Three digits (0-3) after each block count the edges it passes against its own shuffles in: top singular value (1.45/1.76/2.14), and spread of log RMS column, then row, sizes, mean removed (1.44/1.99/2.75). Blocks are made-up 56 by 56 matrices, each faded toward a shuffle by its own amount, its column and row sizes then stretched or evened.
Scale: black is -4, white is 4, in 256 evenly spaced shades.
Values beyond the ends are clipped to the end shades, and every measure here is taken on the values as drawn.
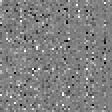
0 2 1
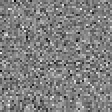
2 0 0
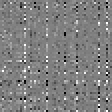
3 3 2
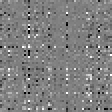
3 3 2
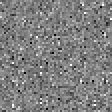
0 1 0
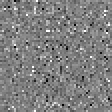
1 1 1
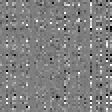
3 3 1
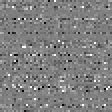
1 0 3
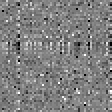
3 2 1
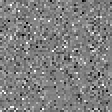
2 0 0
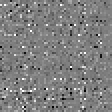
0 2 2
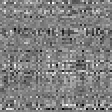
3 1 3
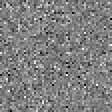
0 1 0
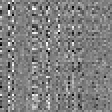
3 3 1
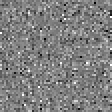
1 1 1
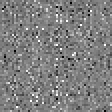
2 1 0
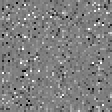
0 1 0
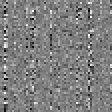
2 3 1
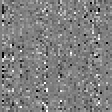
1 3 0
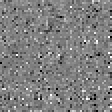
1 1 2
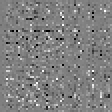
1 3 2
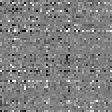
2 2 3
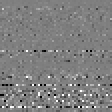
1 0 3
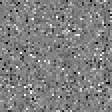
0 0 0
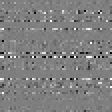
3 1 3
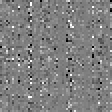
0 3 1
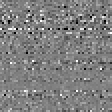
1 1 3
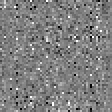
1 2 1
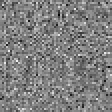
2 0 0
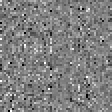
1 2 0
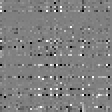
3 2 3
